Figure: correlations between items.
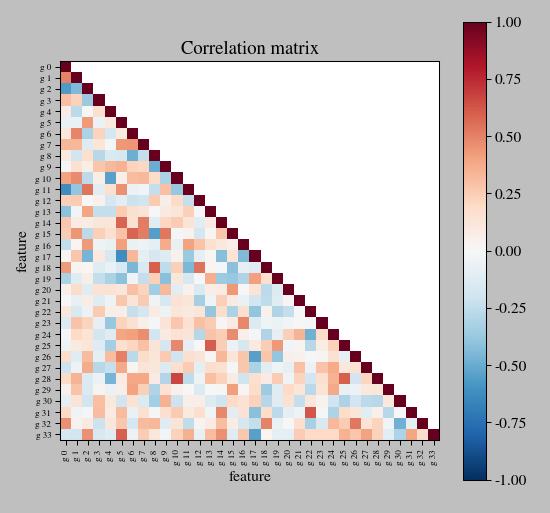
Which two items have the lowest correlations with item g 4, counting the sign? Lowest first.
g 10, g 28
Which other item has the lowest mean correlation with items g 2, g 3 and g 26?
g 17
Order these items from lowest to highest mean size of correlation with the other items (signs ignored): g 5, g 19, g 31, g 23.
g 23, g 31, g 19, g 5
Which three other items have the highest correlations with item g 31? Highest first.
g 22, g 14, g 33
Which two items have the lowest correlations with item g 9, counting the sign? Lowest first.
g 8, g 19
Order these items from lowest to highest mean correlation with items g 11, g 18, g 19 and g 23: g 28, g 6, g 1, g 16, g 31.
g 6, g 1, g 31, g 28, g 16
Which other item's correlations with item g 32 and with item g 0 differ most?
g 2
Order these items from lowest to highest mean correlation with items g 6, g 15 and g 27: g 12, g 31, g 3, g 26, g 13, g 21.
g 12, g 31, g 26, g 3, g 13, g 21
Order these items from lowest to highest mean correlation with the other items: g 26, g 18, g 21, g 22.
g 22, g 18, g 21, g 26
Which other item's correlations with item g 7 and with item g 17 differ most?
g 5
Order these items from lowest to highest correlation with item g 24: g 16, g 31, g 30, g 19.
g 31, g 30, g 19, g 16
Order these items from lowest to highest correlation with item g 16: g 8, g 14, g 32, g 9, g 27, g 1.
g 32, g 8, g 1, g 14, g 27, g 9
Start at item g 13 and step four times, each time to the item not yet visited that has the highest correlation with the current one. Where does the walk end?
g 1
